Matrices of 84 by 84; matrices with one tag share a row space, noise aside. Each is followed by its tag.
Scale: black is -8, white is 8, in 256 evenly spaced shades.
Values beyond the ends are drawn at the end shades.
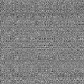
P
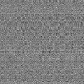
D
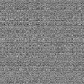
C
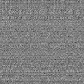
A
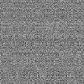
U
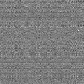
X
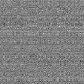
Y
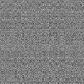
D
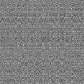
D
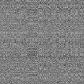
Y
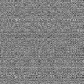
X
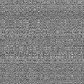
C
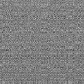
A
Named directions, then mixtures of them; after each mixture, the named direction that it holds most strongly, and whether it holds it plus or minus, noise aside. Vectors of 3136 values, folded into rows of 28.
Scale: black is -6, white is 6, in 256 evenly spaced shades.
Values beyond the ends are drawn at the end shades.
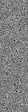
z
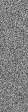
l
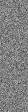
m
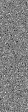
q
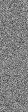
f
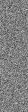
l, minus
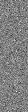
z, minus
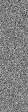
l, minus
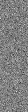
z, minus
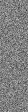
m, plus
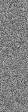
f, plus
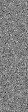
q, minus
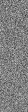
l, minus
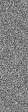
l, minus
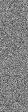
f, plus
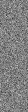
f, minus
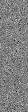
z, plus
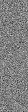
f, plus
